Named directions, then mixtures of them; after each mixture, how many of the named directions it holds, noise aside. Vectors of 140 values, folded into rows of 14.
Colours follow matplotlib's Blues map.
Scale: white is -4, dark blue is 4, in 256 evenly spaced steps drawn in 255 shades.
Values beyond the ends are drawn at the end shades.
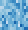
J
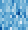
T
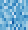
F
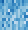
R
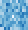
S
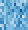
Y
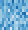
three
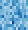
two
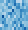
three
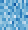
three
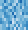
one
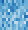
one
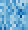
three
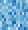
two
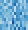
one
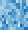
one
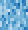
two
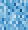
four
